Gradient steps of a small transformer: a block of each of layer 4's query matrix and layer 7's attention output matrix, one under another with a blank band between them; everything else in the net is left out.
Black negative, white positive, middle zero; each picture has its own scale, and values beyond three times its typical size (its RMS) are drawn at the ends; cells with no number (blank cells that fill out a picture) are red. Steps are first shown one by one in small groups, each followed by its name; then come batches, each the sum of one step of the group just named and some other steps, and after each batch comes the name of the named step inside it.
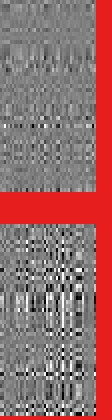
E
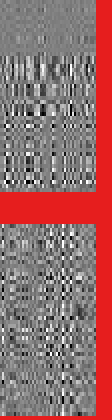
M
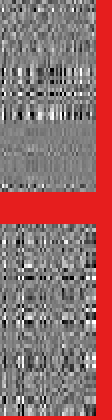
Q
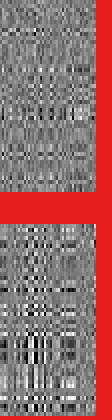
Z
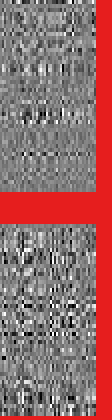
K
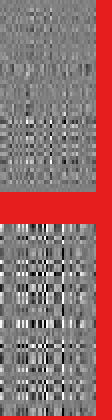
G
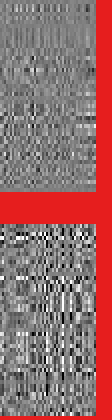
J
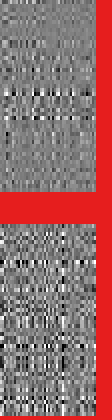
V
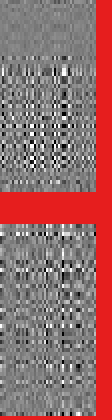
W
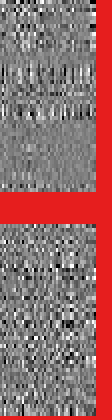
Q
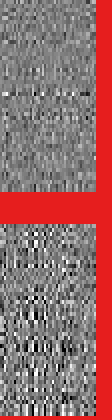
V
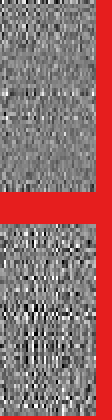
V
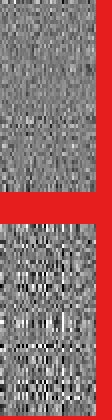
G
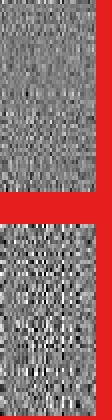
G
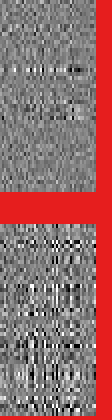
Z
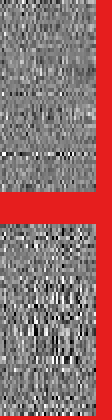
J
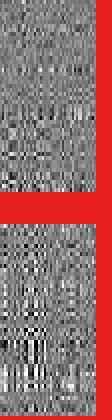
Z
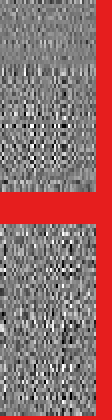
W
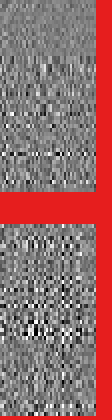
M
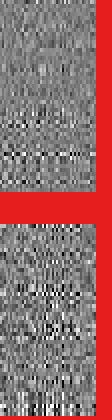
K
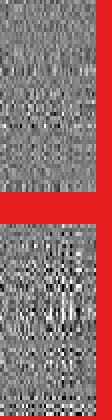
E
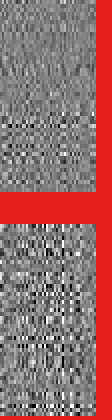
G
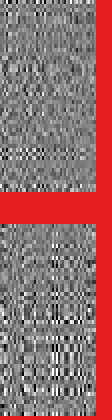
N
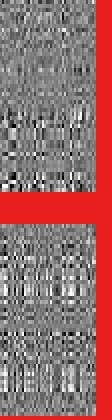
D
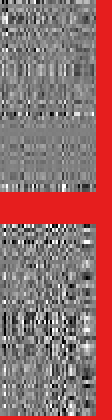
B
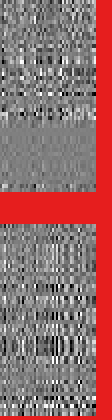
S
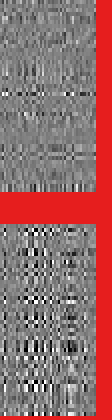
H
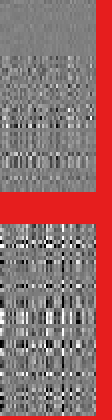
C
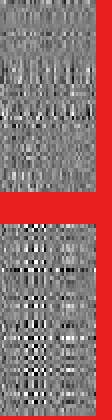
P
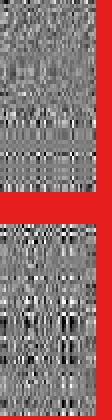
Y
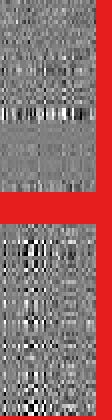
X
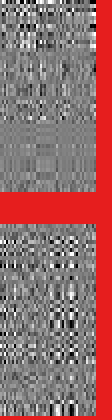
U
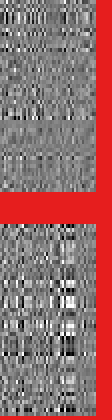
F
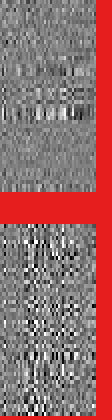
X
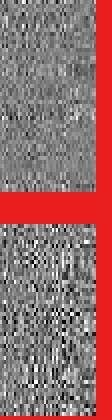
B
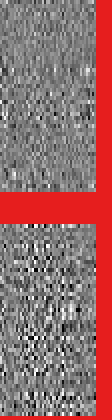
P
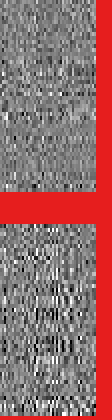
S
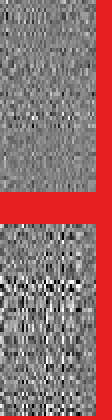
F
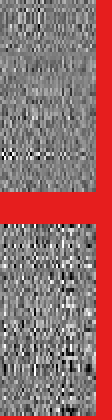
F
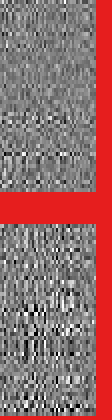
F
